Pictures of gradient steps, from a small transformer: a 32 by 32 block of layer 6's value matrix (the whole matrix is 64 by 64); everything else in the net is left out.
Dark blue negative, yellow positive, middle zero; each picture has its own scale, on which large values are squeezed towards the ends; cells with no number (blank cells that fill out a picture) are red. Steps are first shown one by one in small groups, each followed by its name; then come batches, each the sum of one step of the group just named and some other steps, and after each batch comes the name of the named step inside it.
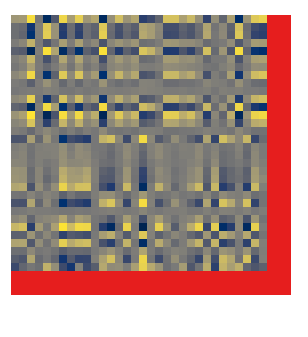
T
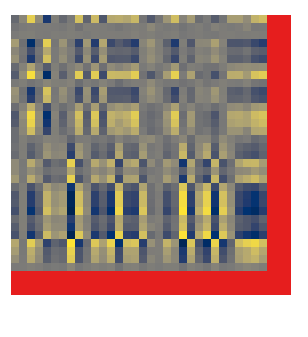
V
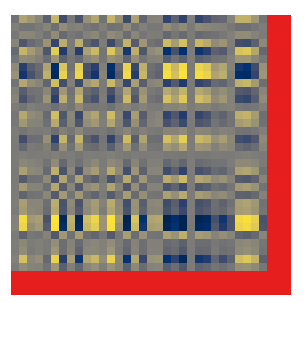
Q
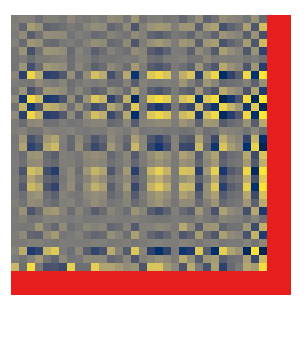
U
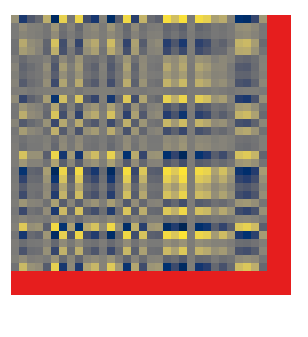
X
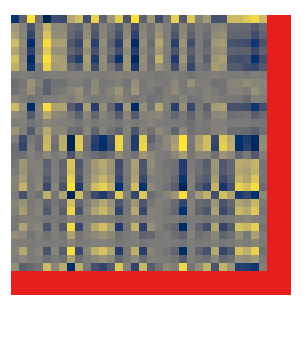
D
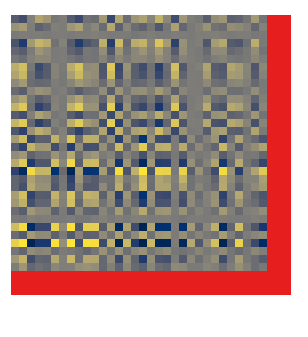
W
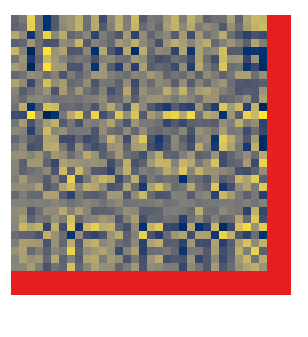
U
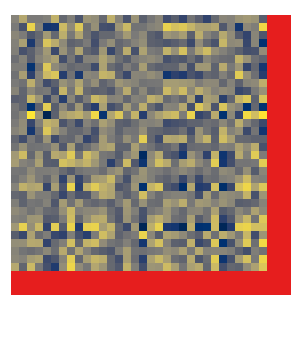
U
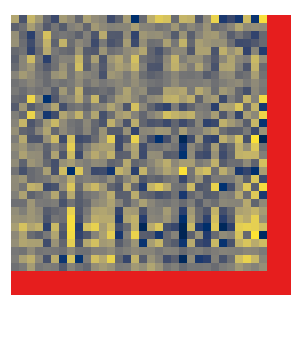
T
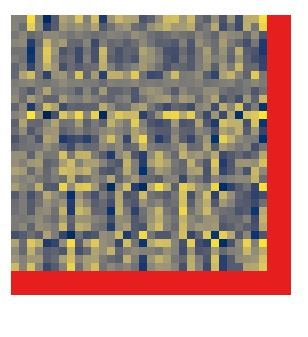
V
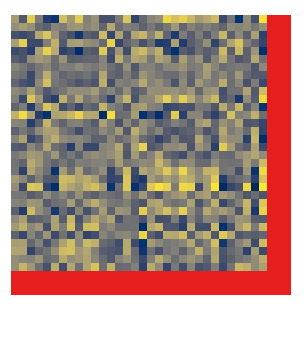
X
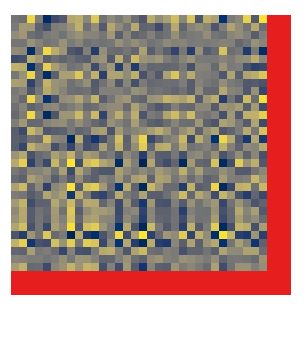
W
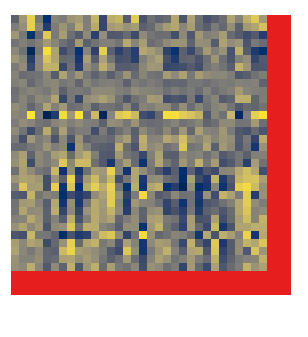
D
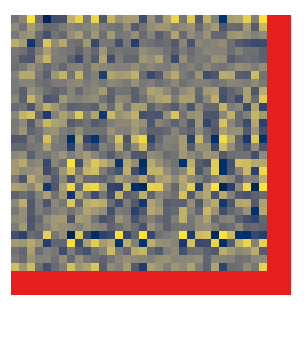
V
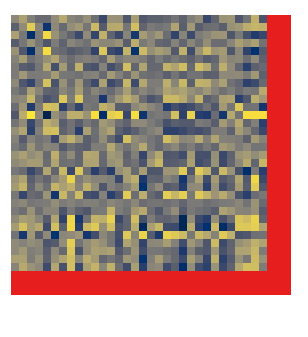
X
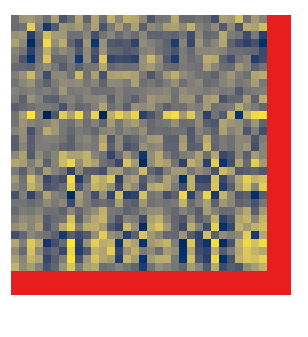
V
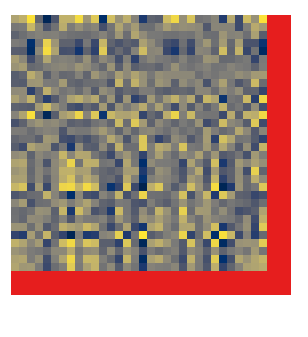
V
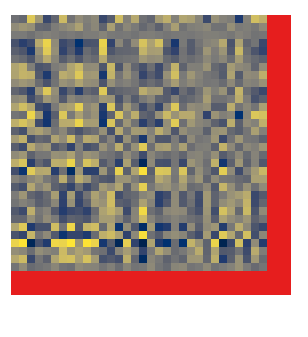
W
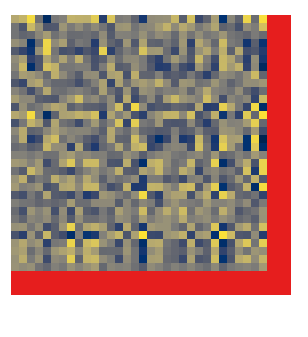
U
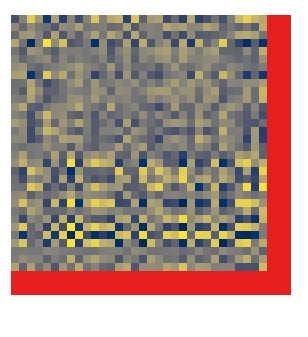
W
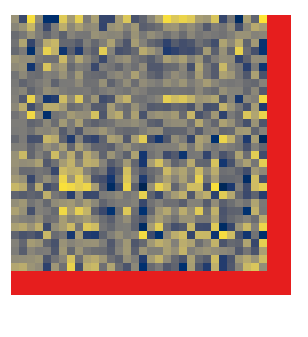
X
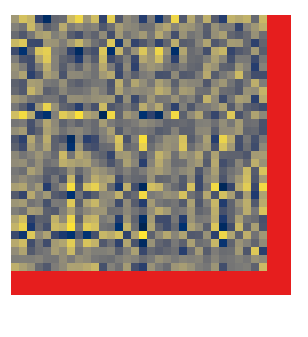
D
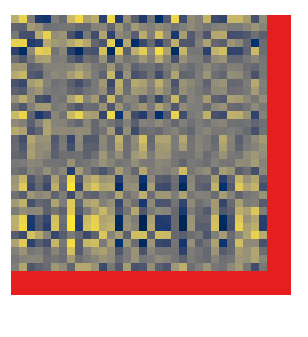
D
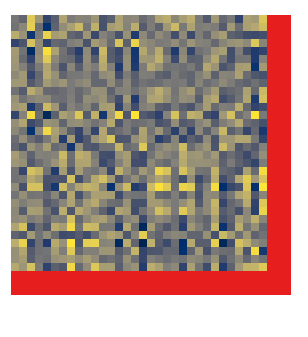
W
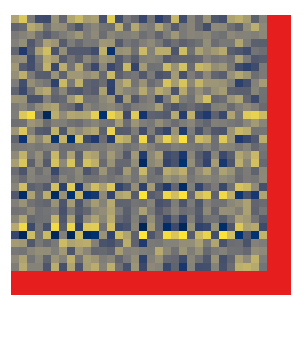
X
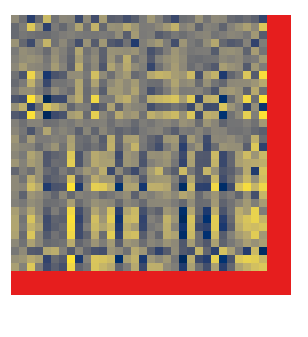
U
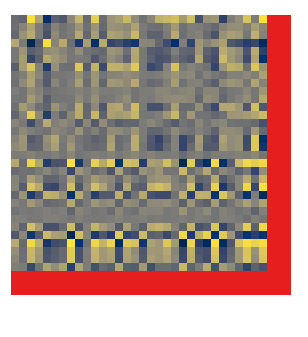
V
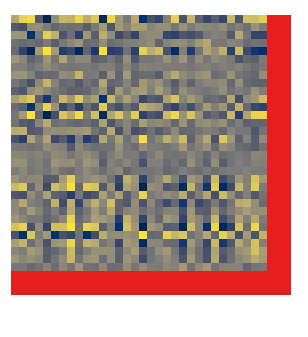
T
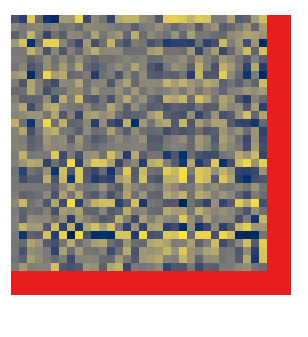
X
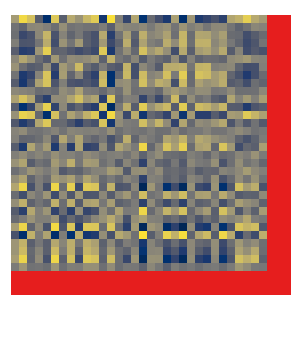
Q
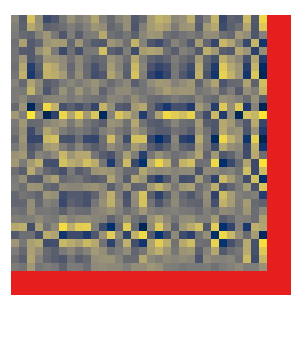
T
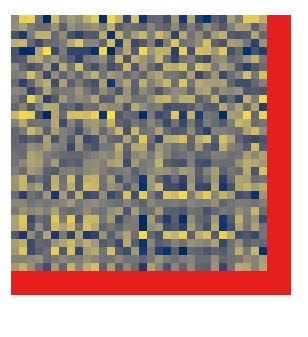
U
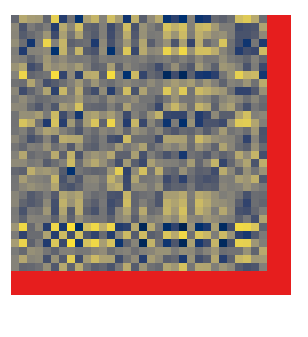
W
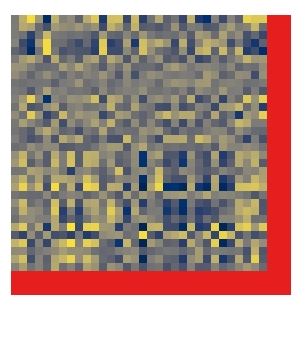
W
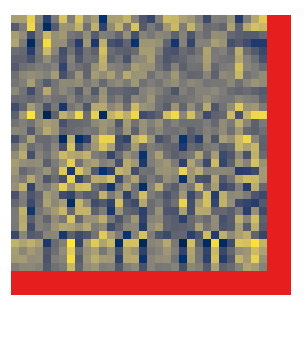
V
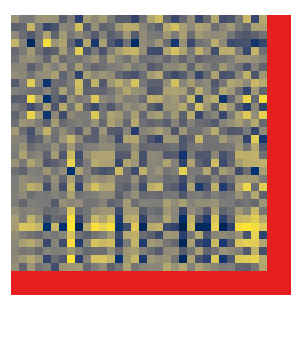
U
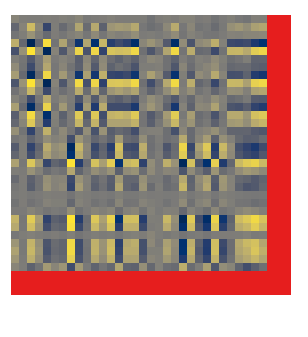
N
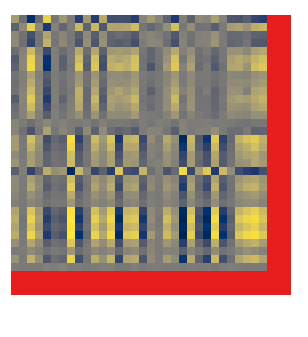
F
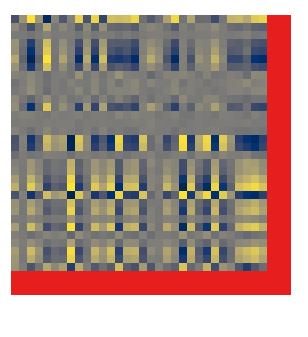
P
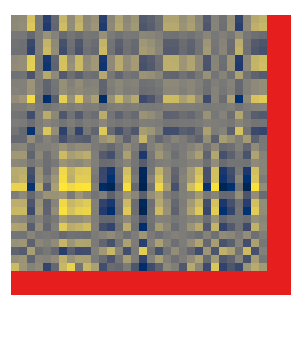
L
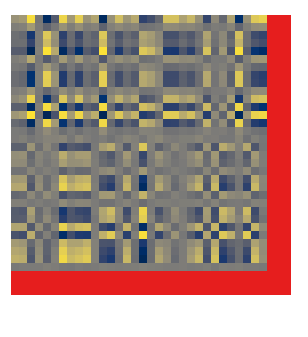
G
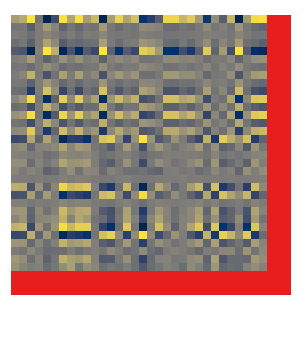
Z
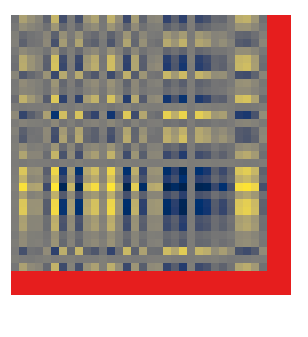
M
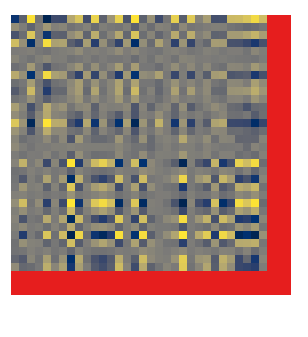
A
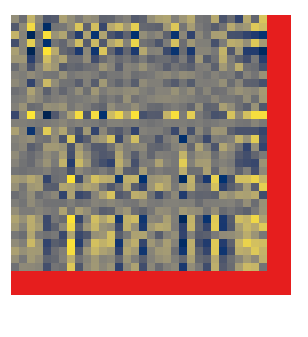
F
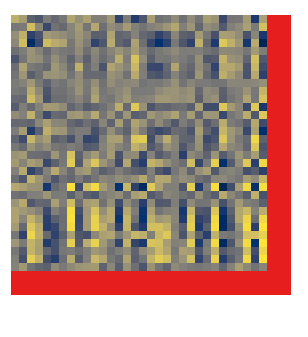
F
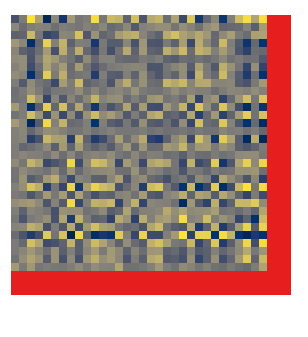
A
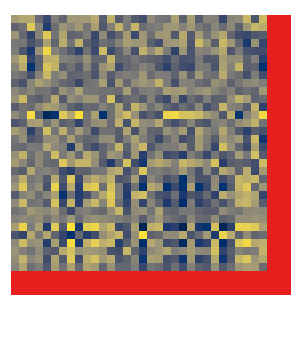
M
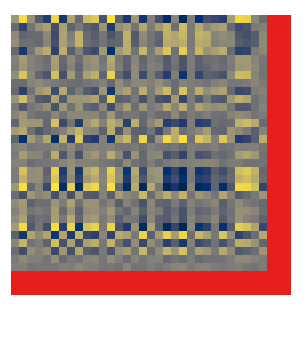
M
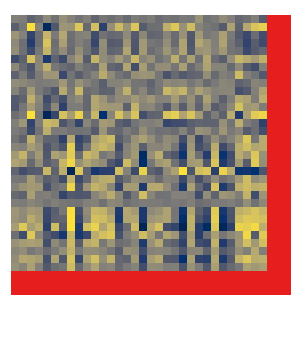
F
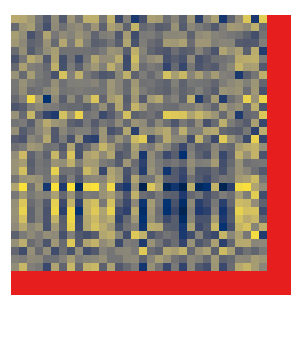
M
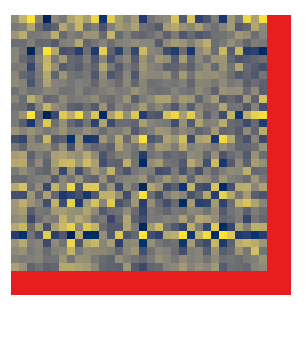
Z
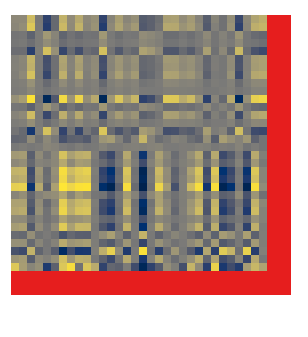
L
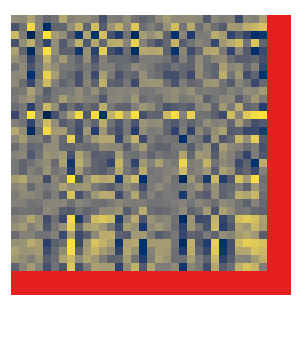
G
